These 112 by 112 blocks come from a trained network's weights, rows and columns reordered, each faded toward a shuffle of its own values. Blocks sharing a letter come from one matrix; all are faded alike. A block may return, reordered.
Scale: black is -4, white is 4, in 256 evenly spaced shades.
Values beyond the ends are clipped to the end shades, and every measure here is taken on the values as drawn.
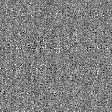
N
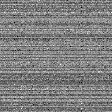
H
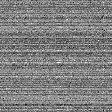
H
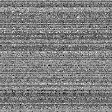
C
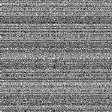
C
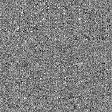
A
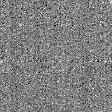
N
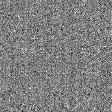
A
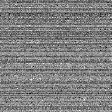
C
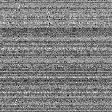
H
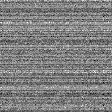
H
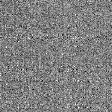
A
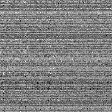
H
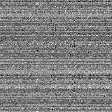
C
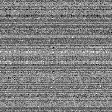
H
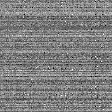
C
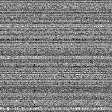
H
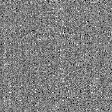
N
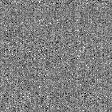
N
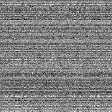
H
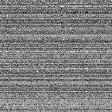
H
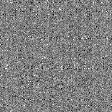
N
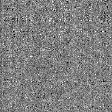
N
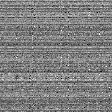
C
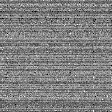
C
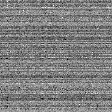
H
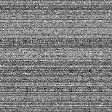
C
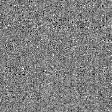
A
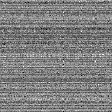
H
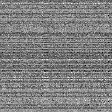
H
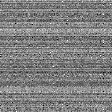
C
